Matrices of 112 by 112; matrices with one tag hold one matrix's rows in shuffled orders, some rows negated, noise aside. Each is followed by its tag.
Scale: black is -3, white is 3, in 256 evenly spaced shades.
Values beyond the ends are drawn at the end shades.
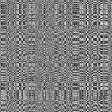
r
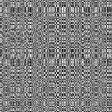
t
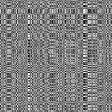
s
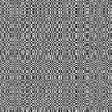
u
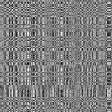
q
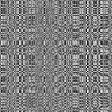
r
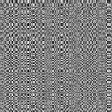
q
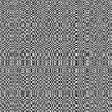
u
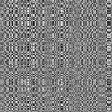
q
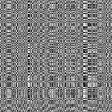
s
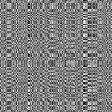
s
